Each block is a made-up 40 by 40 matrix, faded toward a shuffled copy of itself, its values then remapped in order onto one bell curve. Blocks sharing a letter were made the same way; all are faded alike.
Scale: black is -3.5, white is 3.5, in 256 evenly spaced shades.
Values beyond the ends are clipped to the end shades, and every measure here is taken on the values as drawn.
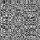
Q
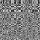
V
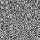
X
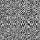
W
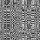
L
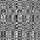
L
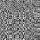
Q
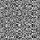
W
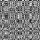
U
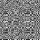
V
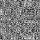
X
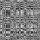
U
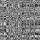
Q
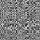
Q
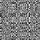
W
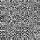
X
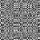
U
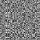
W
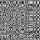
V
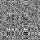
W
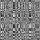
L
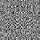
X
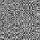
Q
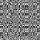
L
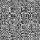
W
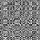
U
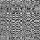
V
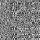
X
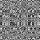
V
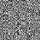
W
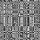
L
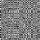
L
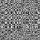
U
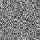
X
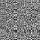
W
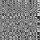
U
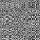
Q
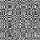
L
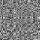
X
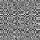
V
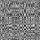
V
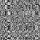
W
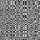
L
